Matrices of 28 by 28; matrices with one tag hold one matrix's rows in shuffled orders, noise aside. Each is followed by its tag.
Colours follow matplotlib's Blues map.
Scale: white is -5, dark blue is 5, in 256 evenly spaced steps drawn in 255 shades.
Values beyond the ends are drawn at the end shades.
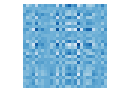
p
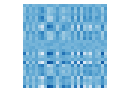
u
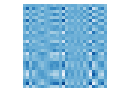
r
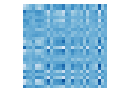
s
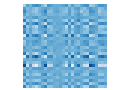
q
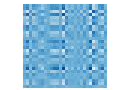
r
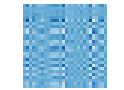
r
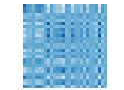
s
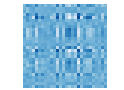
p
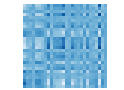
s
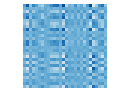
r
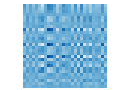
u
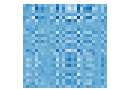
p
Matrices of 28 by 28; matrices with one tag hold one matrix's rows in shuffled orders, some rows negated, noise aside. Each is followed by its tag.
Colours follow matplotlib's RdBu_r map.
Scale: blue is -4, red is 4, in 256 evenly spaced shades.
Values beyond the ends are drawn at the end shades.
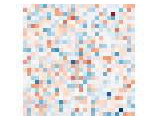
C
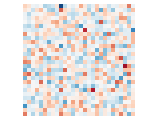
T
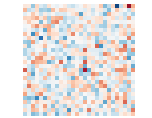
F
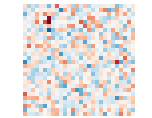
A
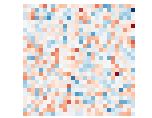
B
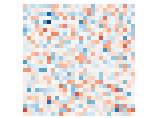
A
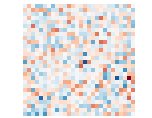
F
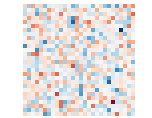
C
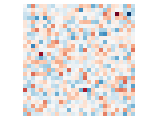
F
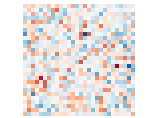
F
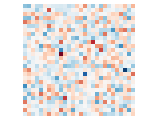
T
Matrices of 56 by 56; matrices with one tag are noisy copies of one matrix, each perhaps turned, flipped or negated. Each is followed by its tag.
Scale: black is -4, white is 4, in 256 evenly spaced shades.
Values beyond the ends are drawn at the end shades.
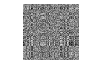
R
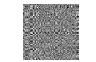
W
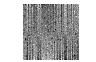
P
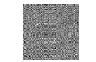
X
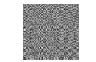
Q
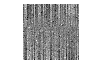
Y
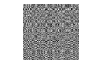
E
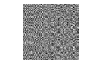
E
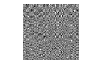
Q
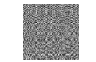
E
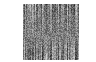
Y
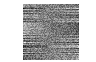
P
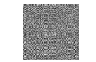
X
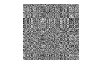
R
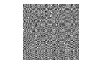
E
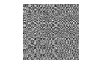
Q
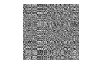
R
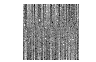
Y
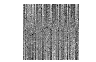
Y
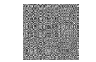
X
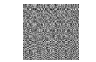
E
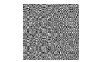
E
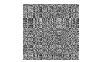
R
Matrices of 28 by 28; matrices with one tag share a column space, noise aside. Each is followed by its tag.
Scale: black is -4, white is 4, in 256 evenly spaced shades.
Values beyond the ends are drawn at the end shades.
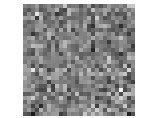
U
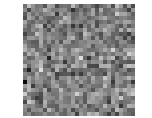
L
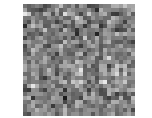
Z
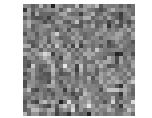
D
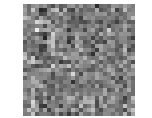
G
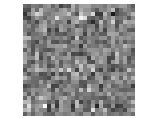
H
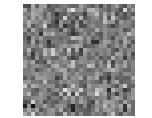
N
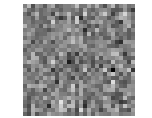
H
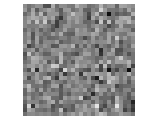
H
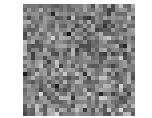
U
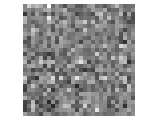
H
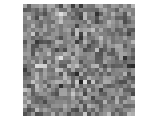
L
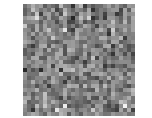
H
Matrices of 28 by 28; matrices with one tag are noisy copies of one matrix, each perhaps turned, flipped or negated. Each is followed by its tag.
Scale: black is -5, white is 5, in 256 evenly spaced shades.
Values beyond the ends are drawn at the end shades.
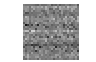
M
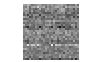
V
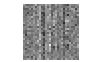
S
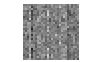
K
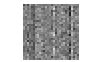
K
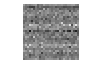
M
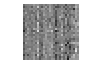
V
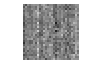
V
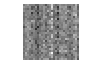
M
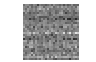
M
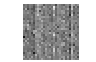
K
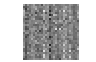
M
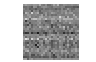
M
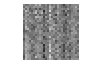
M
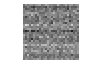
M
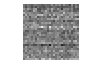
V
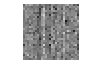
S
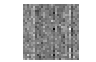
K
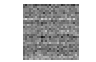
V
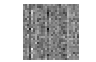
K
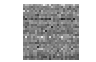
V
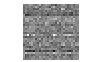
K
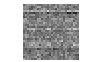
K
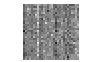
V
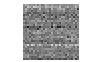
V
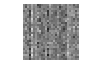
K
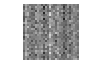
M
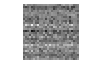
M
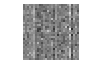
K
